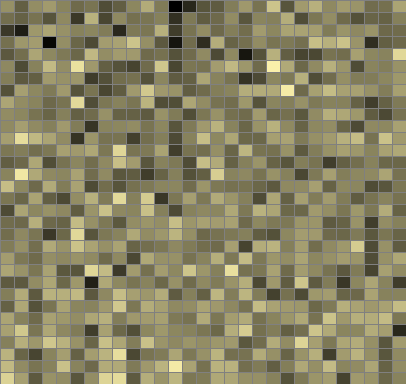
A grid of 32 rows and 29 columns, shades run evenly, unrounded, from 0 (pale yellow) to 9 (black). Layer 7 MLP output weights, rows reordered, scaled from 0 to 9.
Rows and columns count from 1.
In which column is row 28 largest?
29
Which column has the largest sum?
13
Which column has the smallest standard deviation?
5
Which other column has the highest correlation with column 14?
17
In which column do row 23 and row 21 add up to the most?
27
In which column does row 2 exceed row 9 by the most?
6
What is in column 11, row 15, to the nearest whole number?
7
